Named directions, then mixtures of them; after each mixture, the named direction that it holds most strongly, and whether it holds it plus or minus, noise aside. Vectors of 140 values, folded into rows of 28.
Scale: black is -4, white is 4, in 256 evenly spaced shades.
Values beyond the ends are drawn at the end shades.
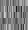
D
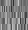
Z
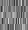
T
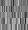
Z, plus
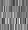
T, plus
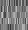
T, plus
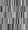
T, plus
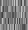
T, minus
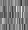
D, minus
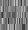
T, minus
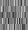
T, minus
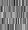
T, plus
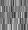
Z, plus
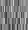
Z, minus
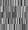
T, minus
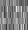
D, minus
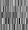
T, minus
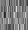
D, minus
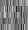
D, plus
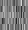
T, plus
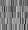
Z, plus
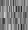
D, plus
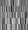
Z, plus
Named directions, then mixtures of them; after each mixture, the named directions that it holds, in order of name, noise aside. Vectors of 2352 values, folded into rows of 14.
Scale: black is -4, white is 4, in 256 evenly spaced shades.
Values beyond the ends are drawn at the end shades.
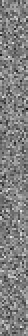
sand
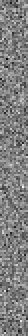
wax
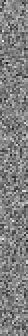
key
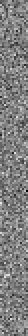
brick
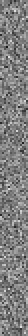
sand, wax.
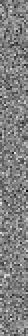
brick.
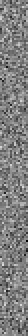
brick, key, wax.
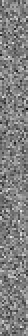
sand.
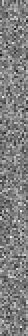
sand.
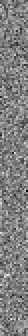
brick.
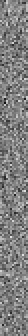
brick, key, sand.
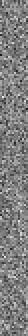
sand.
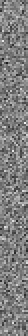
key.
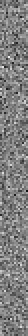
brick, sand, wax.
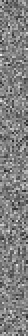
key, sand, wax.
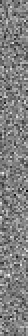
brick, sand.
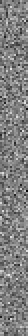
brick, sand.
